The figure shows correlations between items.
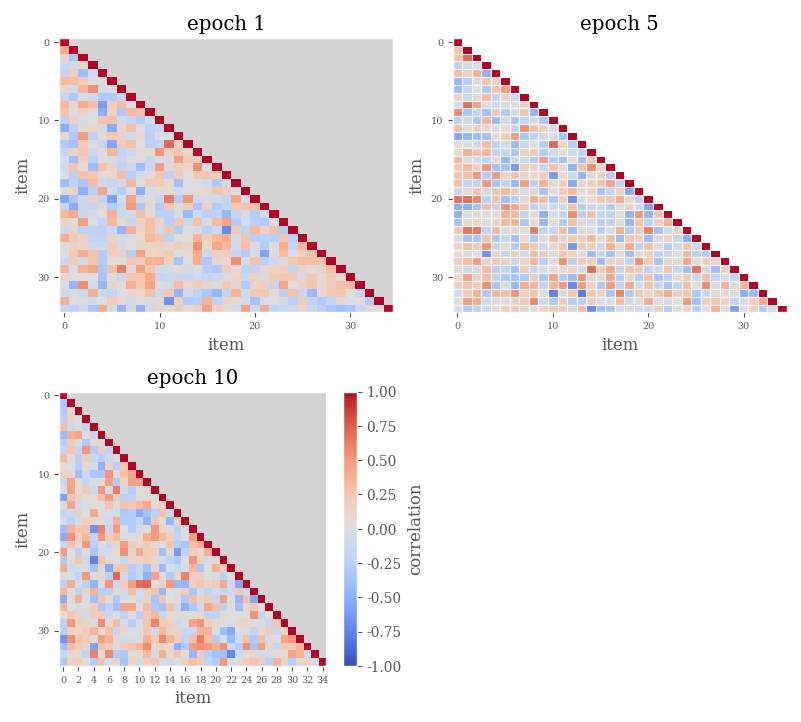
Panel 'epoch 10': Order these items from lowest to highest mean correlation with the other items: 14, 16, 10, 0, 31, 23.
0, 16, 23, 10, 14, 31
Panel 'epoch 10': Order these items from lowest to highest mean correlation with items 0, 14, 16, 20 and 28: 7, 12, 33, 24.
33, 24, 7, 12
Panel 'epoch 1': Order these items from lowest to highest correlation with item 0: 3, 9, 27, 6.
3, 27, 6, 9
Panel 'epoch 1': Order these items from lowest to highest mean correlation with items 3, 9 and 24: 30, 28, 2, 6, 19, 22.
19, 6, 2, 22, 30, 28
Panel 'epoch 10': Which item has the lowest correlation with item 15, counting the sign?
20
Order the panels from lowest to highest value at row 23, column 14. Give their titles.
epoch 10, epoch 5, epoch 1
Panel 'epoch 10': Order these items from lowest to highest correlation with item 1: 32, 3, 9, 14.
9, 3, 32, 14
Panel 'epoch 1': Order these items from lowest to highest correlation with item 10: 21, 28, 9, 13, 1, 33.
21, 13, 9, 33, 1, 28
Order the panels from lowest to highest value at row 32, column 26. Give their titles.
epoch 1, epoch 5, epoch 10
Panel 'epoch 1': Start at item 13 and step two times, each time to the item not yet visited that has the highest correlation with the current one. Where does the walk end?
20
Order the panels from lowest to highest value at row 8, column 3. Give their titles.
epoch 5, epoch 10, epoch 1
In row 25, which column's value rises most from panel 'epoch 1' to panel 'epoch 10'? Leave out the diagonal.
4
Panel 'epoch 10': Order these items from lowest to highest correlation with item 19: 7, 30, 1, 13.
13, 7, 1, 30
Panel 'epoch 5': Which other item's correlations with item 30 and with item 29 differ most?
25
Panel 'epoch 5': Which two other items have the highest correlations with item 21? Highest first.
5, 6
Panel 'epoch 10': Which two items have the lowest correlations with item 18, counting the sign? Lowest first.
0, 22
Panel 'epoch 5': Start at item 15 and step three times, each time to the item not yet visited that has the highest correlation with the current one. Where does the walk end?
20
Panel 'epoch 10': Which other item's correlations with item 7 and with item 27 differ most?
23
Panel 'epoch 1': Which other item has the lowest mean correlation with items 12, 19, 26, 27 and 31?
32
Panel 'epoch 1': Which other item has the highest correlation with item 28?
18
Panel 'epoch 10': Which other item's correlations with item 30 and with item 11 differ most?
24
